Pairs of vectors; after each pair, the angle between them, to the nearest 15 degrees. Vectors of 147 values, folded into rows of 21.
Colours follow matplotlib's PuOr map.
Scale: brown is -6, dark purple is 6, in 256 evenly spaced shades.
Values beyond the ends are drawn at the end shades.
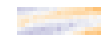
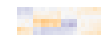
60 degrees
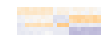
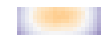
75 degrees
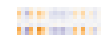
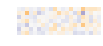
120 degrees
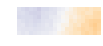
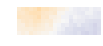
165 degrees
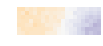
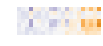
135 degrees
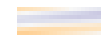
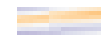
165 degrees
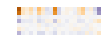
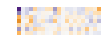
135 degrees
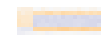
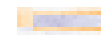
15 degrees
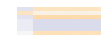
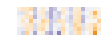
105 degrees
